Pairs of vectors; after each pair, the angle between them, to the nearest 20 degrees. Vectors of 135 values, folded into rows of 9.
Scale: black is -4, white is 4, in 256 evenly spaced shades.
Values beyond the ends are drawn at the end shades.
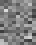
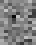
40 degrees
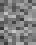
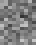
120 degrees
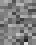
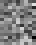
120 degrees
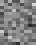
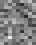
60 degrees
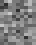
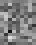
60 degrees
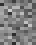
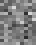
80 degrees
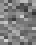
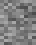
40 degrees
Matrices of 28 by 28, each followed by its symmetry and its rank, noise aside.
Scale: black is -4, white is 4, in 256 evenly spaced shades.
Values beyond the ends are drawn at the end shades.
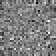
no symmetry, rank eight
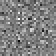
no symmetry, rank six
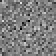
symmetric, rank eight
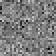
no symmetry, rank seven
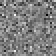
no symmetry, rank eight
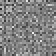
symmetric, rank seven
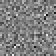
antisymmetric, rank eight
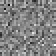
symmetric, rank eight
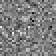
antisymmetric, rank six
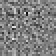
antisymmetric, rank six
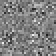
no symmetry, rank eight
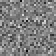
no symmetry, rank eight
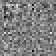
antisymmetric, rank six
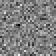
no symmetry, rank six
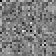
symmetric, rank seven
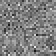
no symmetry, rank six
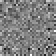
symmetric, rank seven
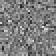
no symmetry, rank eight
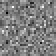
antisymmetric, rank six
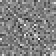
symmetric, rank eight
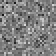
symmetric, rank eight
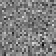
no symmetry, rank seven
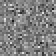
no symmetry, rank eight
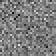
symmetric, rank eight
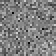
symmetric, rank eight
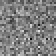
antisymmetric, rank six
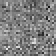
antisymmetric, rank six
